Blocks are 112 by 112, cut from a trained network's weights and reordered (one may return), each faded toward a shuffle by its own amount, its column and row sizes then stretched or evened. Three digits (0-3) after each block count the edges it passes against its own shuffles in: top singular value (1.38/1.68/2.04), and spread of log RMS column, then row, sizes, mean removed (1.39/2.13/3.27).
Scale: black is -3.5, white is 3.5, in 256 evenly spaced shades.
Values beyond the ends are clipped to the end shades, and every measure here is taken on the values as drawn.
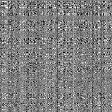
3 1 3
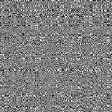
3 2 3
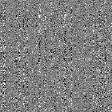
1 3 1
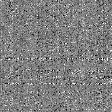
1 1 2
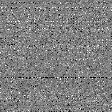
1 1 2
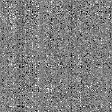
1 2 2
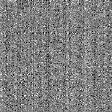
2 0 2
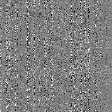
0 3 0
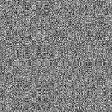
3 1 1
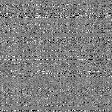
1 0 3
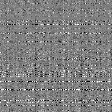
2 1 3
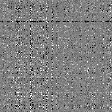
2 3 2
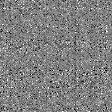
0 1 2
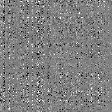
0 3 2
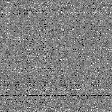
2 1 2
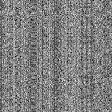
3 0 0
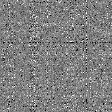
1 2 1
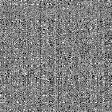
2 1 2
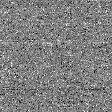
0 1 0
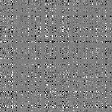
2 3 3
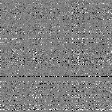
2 2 3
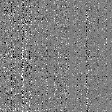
0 3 1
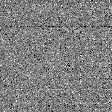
1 1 0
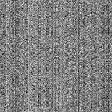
3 1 0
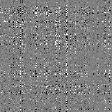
1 3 3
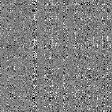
2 3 2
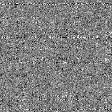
2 1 2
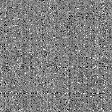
1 2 2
